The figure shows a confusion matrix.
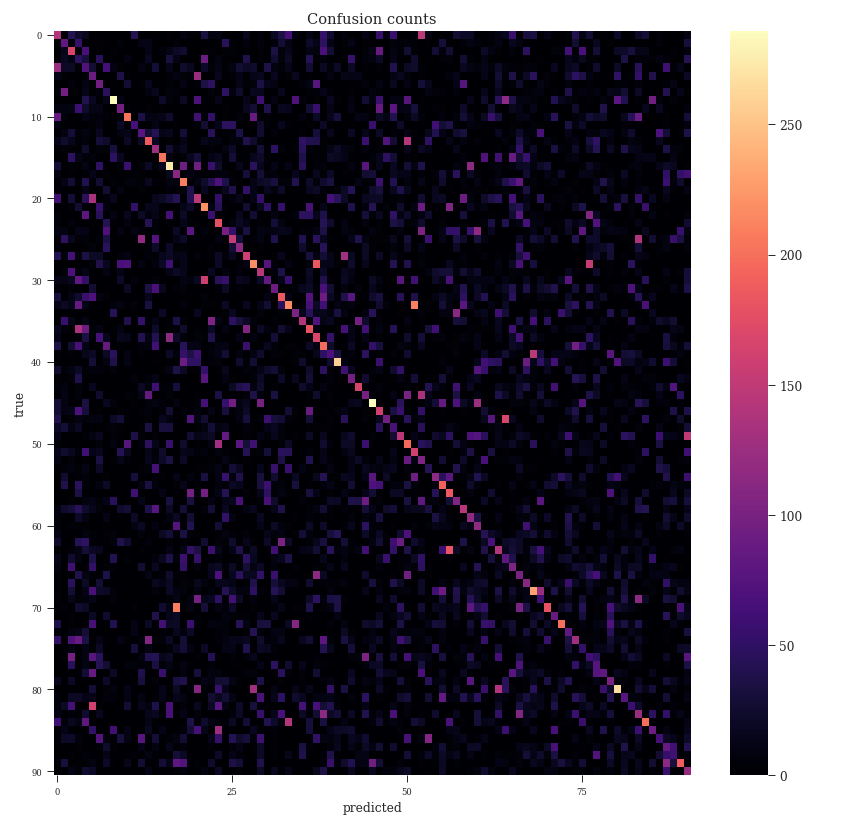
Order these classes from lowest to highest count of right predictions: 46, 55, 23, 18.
46, 23, 55, 18
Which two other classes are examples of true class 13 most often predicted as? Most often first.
50, 47
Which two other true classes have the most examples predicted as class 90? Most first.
49, 76
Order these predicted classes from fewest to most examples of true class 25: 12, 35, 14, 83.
35, 14, 12, 83
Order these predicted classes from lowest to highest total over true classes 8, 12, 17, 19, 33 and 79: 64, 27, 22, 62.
62, 22, 27, 64
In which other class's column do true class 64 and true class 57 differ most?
44
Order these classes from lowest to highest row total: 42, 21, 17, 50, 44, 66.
42, 17, 44, 66, 50, 21
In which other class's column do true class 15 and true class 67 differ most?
65
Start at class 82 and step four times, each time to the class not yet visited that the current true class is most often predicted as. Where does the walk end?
14
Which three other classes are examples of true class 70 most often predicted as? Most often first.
17, 66, 59
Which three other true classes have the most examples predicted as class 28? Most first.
80, 10, 50
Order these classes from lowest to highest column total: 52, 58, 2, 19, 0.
19, 58, 0, 2, 52
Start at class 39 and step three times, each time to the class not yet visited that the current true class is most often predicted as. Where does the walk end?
83
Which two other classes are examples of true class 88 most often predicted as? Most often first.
77, 87
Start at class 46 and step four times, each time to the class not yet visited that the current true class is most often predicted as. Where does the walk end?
56
